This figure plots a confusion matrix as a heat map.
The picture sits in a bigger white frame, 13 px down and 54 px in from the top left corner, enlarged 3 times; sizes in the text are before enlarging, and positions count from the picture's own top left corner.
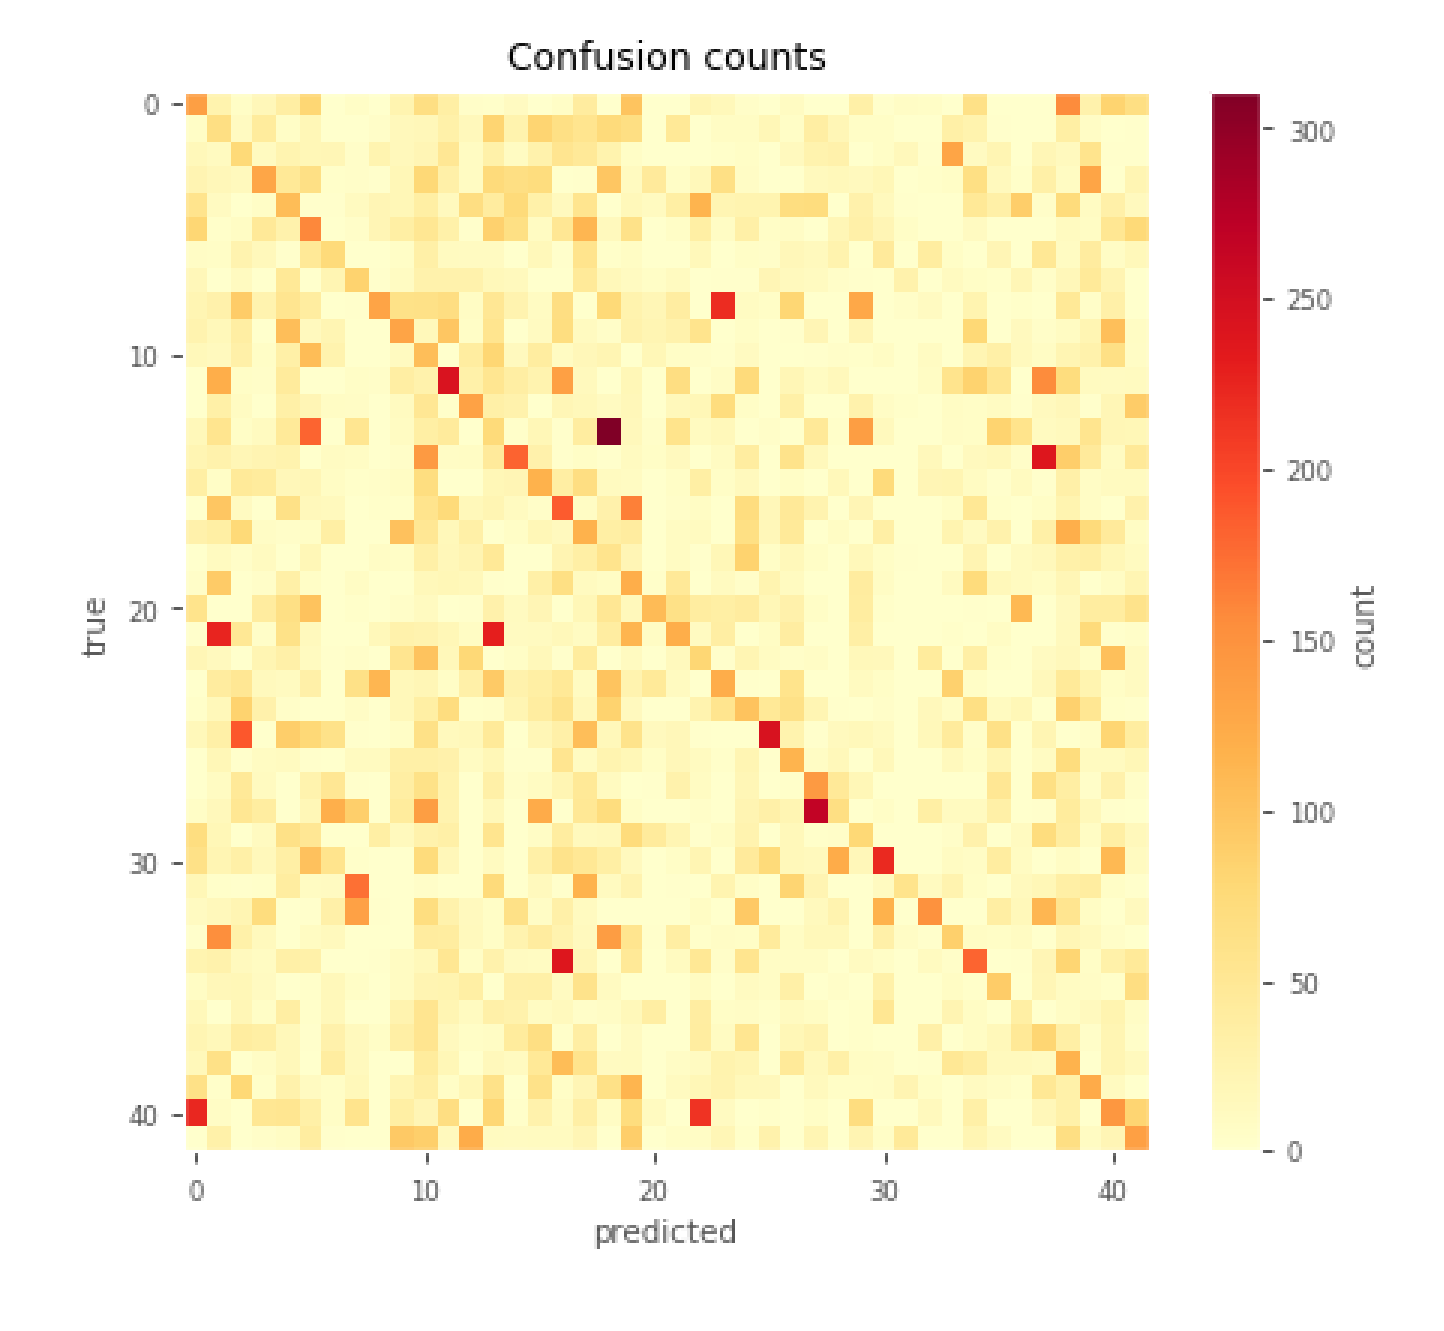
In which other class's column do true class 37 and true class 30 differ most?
28
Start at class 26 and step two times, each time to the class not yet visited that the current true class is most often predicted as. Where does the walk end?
16
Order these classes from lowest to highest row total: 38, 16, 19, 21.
19, 38, 16, 21
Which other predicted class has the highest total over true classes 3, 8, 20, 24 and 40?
23
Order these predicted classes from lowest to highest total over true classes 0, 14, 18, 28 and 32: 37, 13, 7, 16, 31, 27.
31, 16, 13, 7, 27, 37
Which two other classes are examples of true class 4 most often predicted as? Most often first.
22, 36
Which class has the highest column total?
10
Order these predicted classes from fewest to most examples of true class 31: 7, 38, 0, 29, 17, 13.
29, 0, 38, 13, 17, 7
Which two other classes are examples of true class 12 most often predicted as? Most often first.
41, 23
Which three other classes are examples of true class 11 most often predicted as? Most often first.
37, 16, 1
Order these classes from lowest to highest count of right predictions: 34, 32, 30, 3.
3, 32, 34, 30
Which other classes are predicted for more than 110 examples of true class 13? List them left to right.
5, 18, 29
